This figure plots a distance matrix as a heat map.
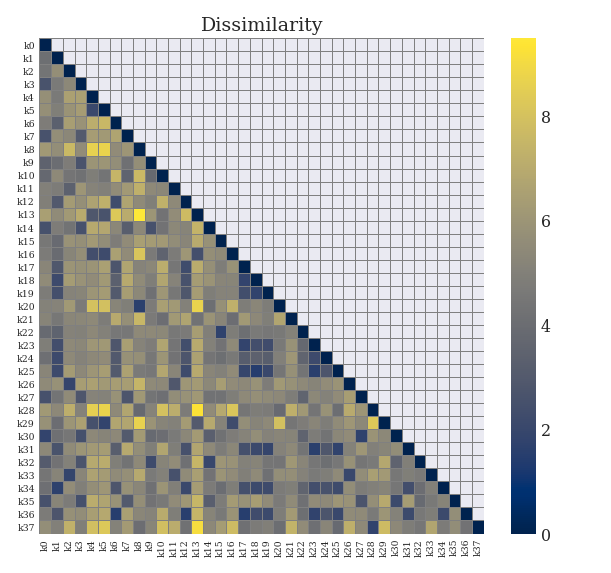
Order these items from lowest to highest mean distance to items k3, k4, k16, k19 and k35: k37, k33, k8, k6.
k33, k6, k37, k8
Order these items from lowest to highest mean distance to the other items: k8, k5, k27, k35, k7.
k27, k35, k7, k5, k8
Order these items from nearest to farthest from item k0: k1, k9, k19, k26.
k9, k1, k19, k26
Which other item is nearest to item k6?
k36
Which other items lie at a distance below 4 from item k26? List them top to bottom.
k2, k11, k33
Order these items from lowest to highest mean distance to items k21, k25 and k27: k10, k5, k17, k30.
k30, k17, k10, k5
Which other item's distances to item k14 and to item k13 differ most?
k32
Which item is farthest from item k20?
k13
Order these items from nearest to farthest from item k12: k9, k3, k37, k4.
k37, k9, k3, k4
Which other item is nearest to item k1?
k34
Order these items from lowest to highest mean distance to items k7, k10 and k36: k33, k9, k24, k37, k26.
k9, k24, k33, k26, k37
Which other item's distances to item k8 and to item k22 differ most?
k15
